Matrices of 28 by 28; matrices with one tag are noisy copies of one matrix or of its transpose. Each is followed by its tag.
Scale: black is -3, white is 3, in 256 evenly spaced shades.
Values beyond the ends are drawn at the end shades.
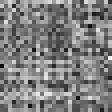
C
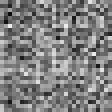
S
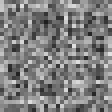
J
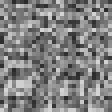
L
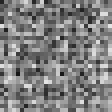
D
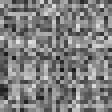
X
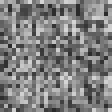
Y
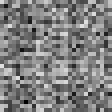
S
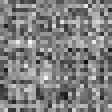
X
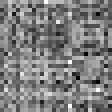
C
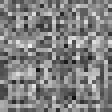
X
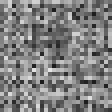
C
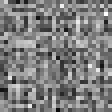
X
